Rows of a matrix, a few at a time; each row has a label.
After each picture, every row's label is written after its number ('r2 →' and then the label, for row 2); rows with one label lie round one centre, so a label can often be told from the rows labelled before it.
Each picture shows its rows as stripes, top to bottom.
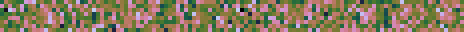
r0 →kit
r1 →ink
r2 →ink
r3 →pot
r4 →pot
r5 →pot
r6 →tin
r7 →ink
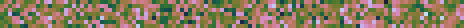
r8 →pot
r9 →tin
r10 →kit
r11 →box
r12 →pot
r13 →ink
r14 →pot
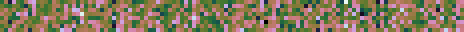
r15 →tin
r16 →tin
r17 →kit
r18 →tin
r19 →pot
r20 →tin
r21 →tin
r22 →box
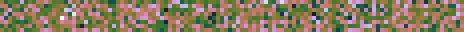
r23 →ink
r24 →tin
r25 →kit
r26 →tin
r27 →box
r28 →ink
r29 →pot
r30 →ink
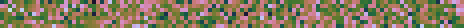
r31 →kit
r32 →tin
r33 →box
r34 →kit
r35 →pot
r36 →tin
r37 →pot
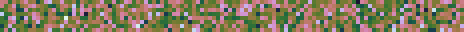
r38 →pot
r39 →tin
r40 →kit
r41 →tin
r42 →kit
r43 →kit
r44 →pot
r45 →pot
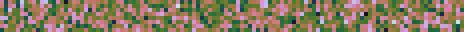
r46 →ink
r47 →ink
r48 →ink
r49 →box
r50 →tin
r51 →tin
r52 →pot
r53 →pot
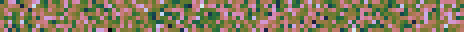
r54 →kit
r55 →kit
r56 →pot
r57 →box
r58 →pot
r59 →ink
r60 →box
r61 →tin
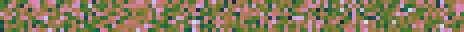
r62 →kit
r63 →kit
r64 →box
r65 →tin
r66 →box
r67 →pot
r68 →pot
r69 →pot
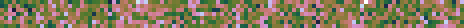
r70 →pot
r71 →pot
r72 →box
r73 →kit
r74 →ink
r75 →box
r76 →ink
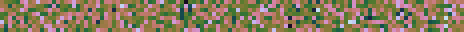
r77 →box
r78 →tin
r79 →ink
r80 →kit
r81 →box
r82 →ink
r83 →box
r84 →pot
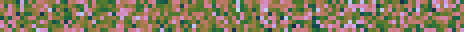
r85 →ink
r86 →ink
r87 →ink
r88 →kit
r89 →pot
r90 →ink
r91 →tin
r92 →box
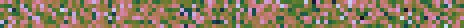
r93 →ink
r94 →ink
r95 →box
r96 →tin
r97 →kit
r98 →ink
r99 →box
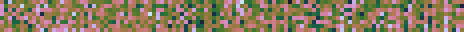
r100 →box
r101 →ink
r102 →box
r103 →tin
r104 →box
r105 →ink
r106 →box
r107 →box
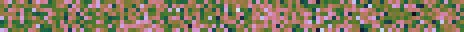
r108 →box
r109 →tin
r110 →ink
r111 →pot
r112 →ink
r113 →pot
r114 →kit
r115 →tin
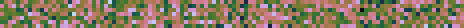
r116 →kit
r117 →ink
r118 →kit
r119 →tin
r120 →ink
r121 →kit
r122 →box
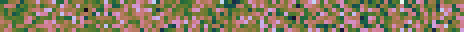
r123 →kit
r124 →kit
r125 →pot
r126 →box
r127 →tin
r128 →tin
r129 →box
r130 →pot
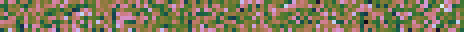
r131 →box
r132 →pot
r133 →ink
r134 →tin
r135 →kit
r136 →tin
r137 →kit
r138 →kit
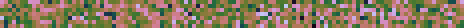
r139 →tin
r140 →box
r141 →pot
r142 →ink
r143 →tin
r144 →ink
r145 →ink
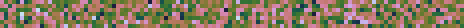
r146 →ink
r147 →tin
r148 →kit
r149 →ink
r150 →ink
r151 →pot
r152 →kit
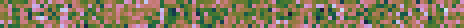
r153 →pot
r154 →kit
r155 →box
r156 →box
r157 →box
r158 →box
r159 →pot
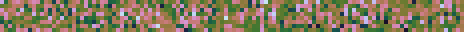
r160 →ink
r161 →pot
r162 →tin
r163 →tin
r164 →pot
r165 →pot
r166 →tin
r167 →box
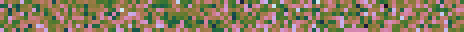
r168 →ink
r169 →pot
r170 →tin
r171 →pot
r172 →kit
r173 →box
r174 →box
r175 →ink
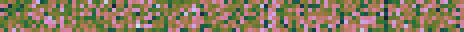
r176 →kit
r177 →tin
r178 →pot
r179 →tin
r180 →pot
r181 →pot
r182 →pot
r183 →ink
